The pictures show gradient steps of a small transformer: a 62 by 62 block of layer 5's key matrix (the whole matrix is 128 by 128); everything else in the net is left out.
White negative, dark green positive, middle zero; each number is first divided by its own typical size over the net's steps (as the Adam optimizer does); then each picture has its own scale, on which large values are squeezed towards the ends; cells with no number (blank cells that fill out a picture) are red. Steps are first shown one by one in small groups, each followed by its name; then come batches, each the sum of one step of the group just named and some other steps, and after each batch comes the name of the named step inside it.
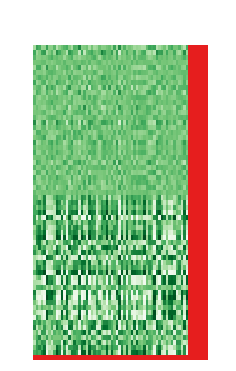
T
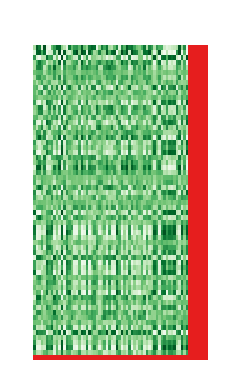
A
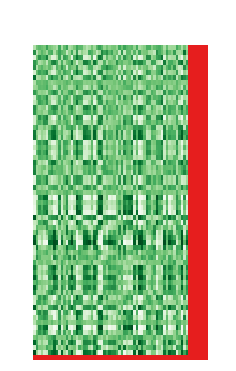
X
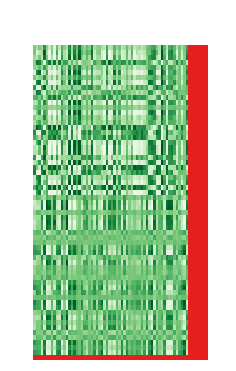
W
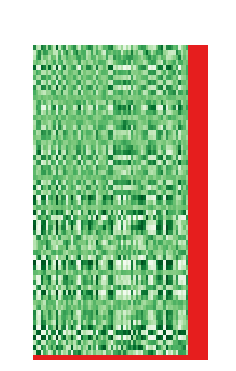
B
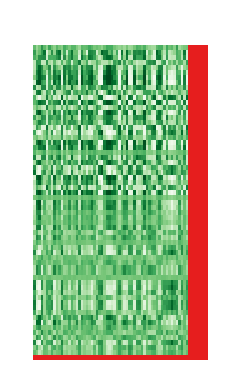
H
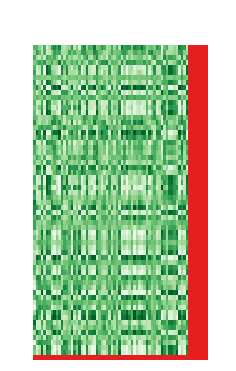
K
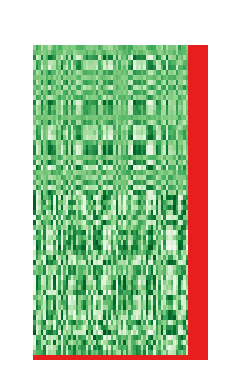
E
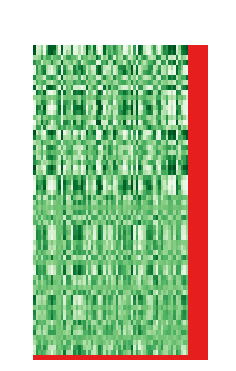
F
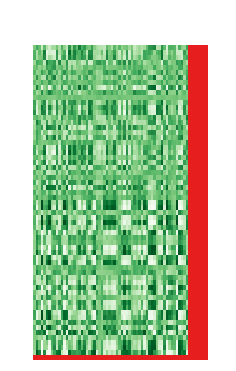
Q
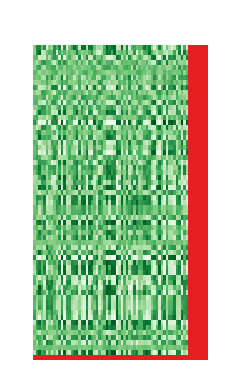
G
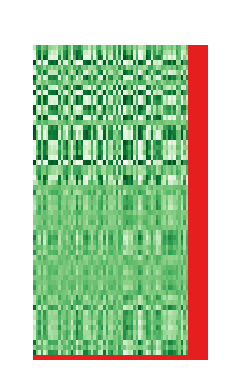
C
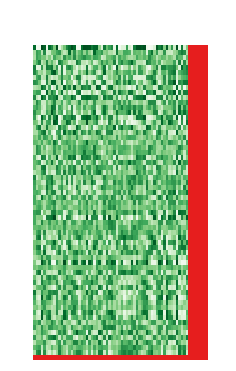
B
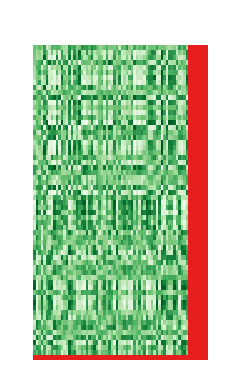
W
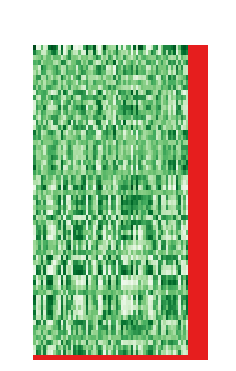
F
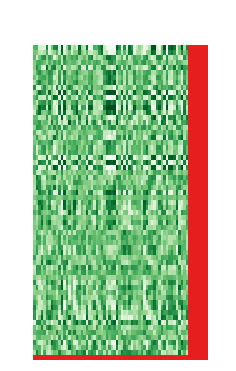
Q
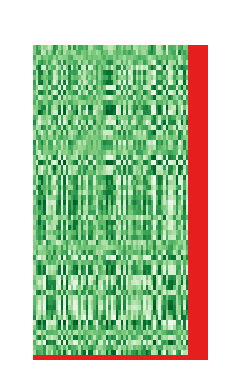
G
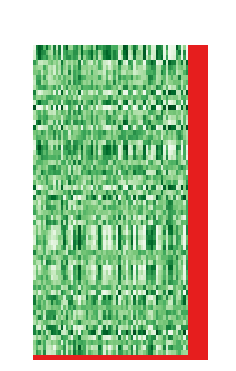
W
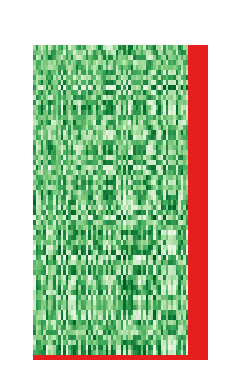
E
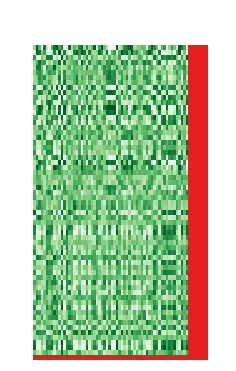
A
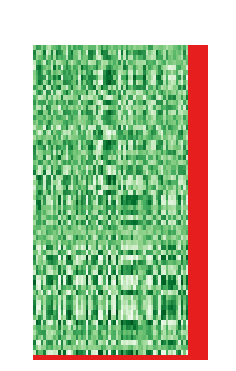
H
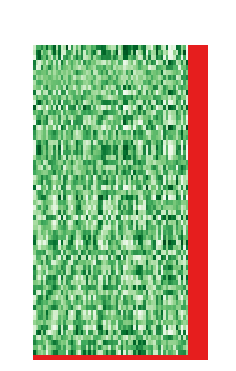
X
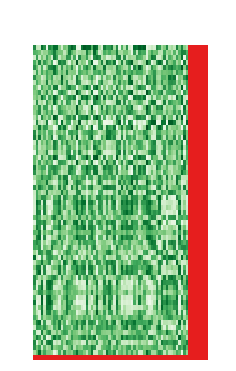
G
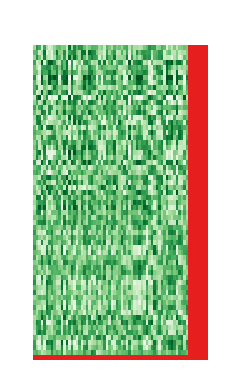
Q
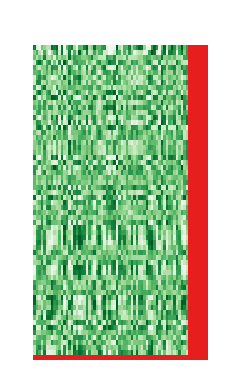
W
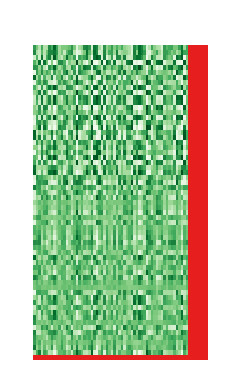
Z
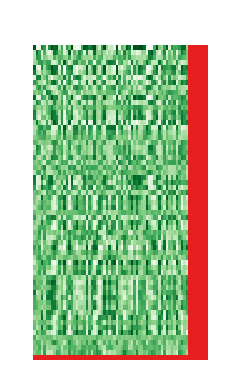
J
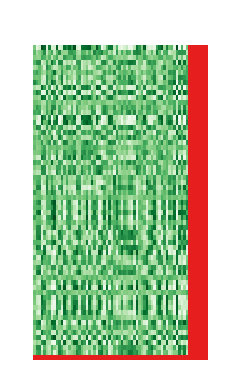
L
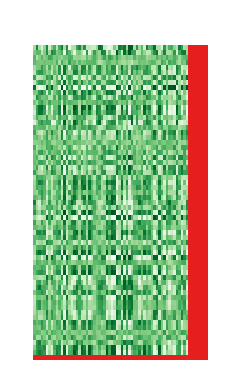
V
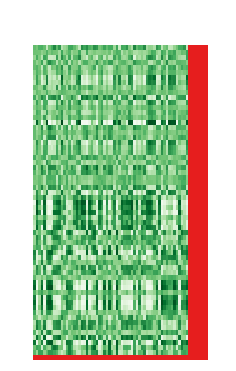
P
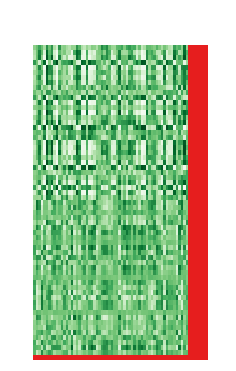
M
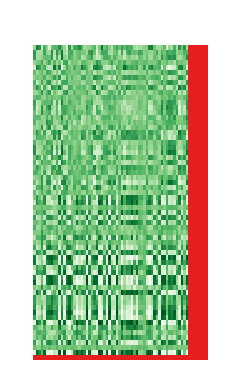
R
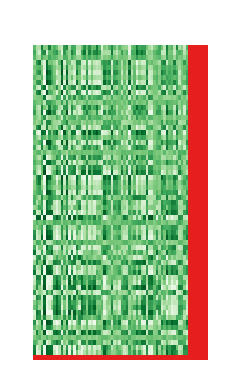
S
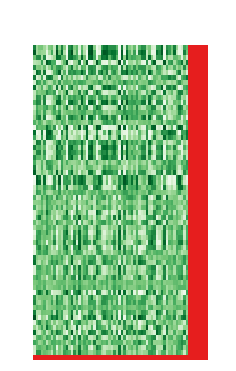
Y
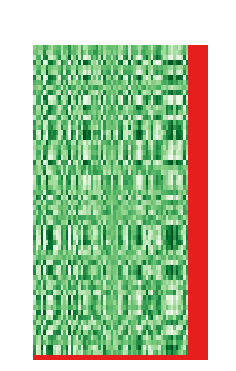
S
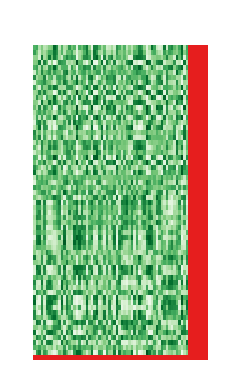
Z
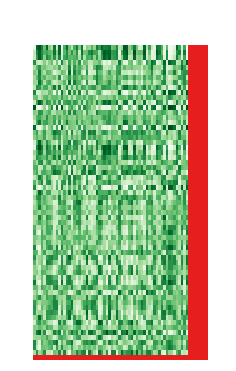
R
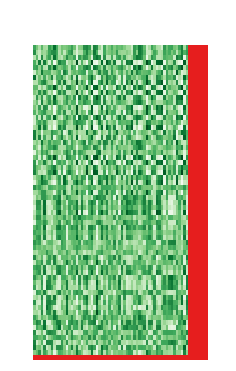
Z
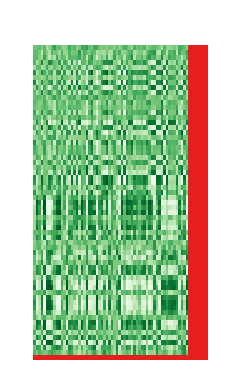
P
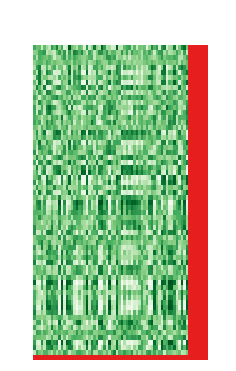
R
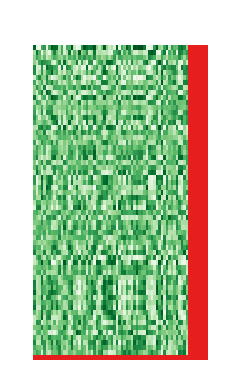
J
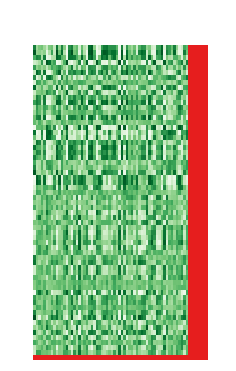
Y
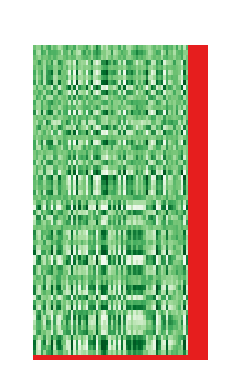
S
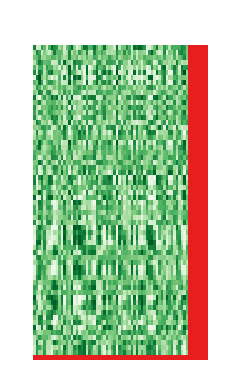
J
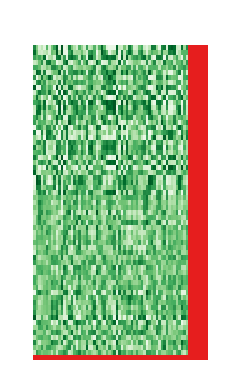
Y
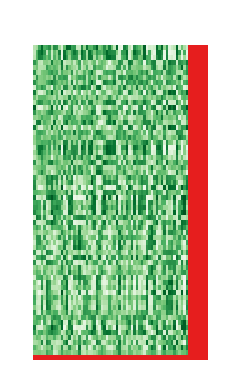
L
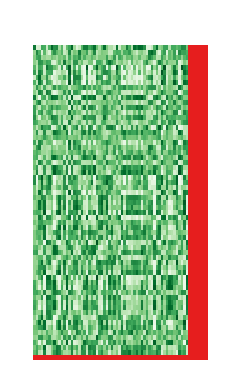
J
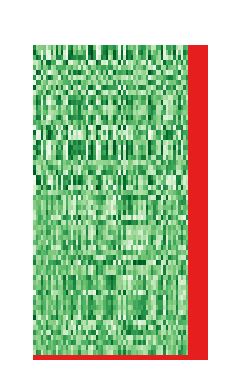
Y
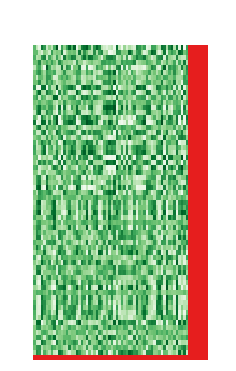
L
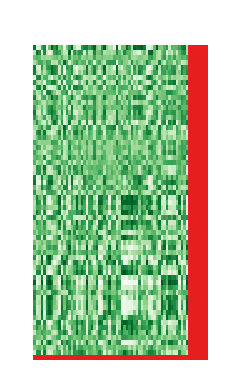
J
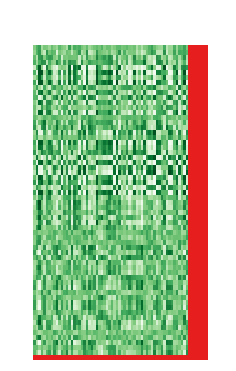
M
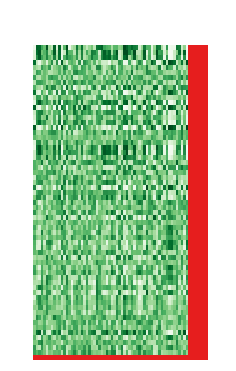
V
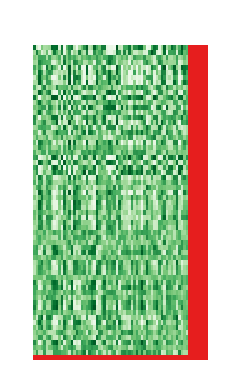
J
